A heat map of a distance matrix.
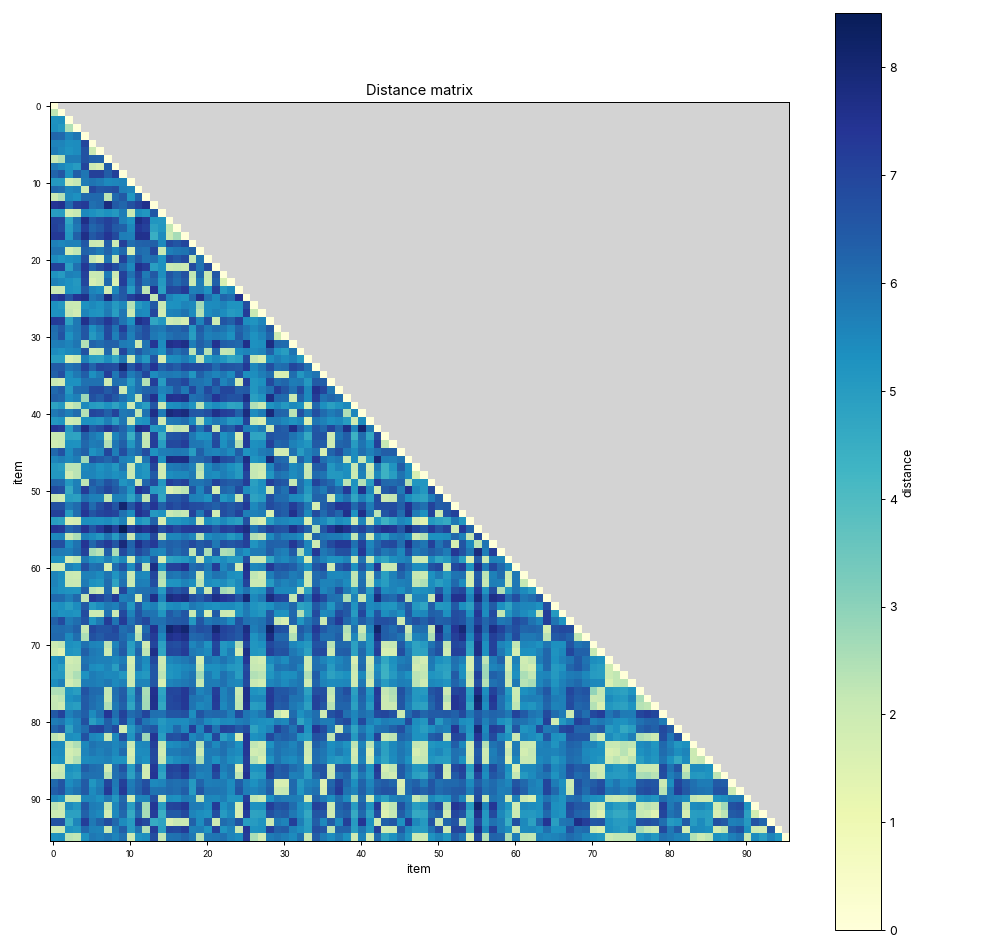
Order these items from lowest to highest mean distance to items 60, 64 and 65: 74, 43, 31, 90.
43, 31, 74, 90
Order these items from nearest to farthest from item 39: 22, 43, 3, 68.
3, 43, 22, 68
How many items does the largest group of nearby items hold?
26
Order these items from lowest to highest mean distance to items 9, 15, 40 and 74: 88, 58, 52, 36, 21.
21, 36, 88, 58, 52
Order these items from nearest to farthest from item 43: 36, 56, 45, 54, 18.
36, 54, 56, 18, 45
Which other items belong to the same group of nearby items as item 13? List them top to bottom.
25
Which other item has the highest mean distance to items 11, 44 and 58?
55
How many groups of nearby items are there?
10
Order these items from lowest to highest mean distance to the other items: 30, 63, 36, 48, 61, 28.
48, 61, 36, 63, 30, 28
